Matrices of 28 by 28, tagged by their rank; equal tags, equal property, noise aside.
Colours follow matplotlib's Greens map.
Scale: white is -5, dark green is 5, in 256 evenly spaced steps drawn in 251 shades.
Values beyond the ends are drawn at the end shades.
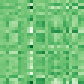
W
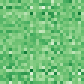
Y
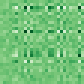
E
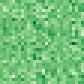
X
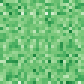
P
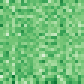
X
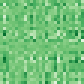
Y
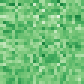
X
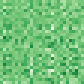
P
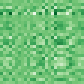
W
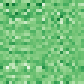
Y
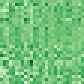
Y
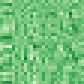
X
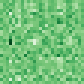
P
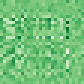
W
